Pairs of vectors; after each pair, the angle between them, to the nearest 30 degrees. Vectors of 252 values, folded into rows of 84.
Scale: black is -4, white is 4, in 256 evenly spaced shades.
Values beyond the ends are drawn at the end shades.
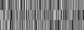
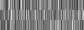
150 degrees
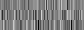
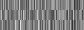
90 degrees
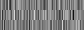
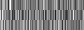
150 degrees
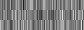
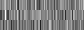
90 degrees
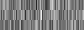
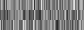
90 degrees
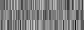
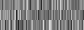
90 degrees
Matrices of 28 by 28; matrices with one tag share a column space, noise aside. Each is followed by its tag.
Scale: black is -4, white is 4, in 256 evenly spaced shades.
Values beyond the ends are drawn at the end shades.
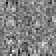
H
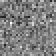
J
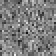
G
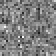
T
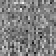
H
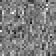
T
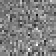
G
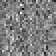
G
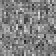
T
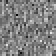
T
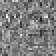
J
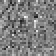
J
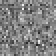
T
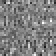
H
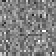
G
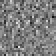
J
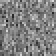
G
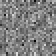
G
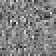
J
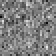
J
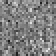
H
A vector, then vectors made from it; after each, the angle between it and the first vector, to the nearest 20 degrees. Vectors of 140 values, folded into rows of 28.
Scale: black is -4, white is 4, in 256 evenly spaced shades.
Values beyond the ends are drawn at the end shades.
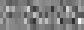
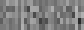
140 degrees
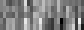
60 degrees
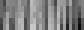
100 degrees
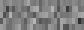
140 degrees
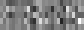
20 degrees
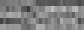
120 degrees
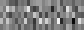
20 degrees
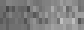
140 degrees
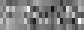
20 degrees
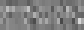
20 degrees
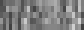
60 degrees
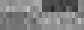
60 degrees
